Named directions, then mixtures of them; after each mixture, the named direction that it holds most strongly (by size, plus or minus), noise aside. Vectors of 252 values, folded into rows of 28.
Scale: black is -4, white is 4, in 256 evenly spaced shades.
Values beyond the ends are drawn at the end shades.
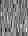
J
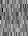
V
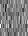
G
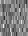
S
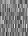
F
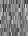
V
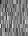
J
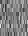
G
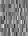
S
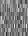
F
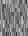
S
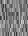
V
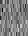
V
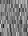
S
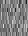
J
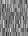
F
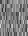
G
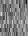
S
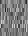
F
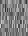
F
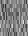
G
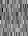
V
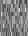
S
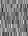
V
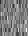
J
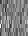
G
